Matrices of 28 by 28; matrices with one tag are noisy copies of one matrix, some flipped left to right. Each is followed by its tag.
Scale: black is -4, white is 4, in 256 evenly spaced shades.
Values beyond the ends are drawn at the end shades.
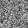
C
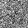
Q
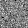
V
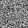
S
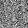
C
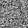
S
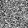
C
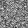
V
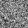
V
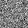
V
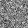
V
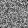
S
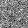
Q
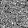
S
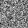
C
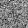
Q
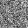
Q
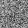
Q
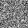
C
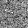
Q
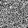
S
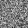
V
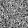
V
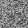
Q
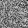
S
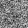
Q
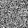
S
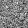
V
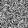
C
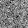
Q
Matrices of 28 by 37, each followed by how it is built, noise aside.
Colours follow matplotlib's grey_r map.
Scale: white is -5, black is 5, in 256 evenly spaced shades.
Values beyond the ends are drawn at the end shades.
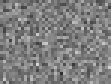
noise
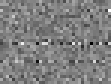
uneven rows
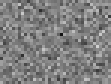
noise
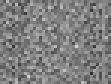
repeating rows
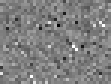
sparse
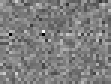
uneven rows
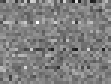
uneven rows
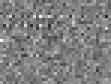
uneven rows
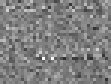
uneven rows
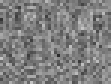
blocks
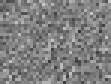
noise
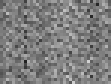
repeating rows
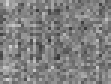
blocks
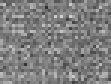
blocks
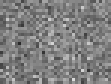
blocks
